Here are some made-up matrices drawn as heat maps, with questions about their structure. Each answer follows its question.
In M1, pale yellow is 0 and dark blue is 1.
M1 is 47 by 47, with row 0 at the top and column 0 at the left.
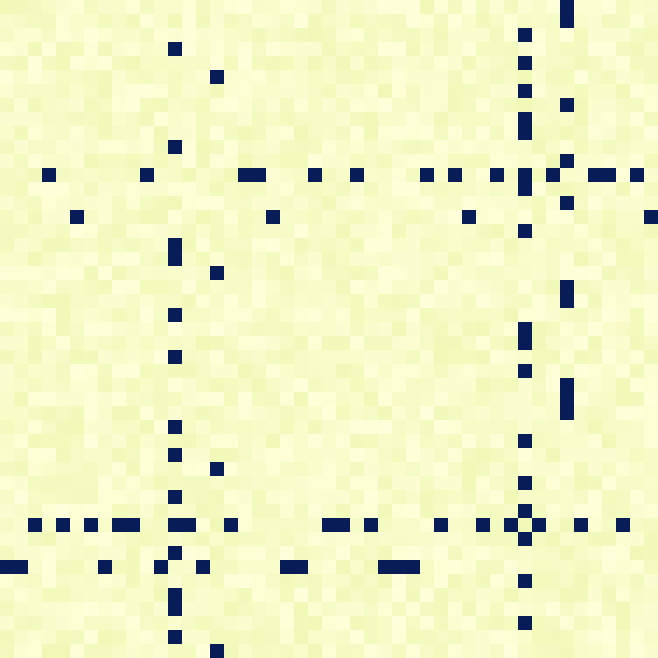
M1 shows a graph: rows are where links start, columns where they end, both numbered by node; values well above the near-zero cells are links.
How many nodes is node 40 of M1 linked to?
10
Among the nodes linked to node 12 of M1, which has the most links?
node 37
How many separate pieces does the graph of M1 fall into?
3
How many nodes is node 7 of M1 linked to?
1
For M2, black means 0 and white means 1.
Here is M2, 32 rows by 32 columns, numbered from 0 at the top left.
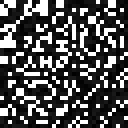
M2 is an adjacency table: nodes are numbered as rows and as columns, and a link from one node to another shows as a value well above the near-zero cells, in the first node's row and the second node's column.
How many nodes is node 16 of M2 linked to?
12
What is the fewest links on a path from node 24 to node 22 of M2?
5
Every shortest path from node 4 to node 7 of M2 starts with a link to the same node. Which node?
node 5
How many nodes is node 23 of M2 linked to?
5
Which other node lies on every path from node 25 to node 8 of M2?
node 9
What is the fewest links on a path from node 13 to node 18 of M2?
4
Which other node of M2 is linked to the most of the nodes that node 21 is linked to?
node 26
